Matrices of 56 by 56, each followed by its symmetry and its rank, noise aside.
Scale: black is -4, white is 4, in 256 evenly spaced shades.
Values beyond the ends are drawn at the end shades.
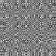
no symmetry, rank four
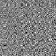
no symmetry, rank six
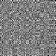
no symmetry, rank five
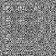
symmetric, rank five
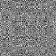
antisymmetric, rank six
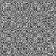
symmetric, rank four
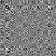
symmetric, rank five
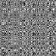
no symmetry, rank five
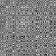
no symmetry, rank five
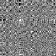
symmetric, rank four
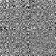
no symmetry, rank six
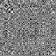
symmetric, rank six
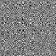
antisymmetric, rank six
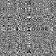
antisymmetric, rank four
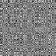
antisymmetric, rank four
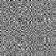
no symmetry, rank four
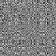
antisymmetric, rank four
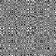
symmetric, rank four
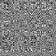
no symmetry, rank six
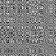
antisymmetric, rank four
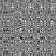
no symmetry, rank five
